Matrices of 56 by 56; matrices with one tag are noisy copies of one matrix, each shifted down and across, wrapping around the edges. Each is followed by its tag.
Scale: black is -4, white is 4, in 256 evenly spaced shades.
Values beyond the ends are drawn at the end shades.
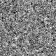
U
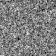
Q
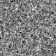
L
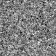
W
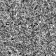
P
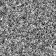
Q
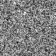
W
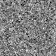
P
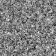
Q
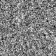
P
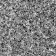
U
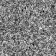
W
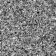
U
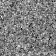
W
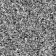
P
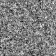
U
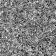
U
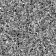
P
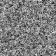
L
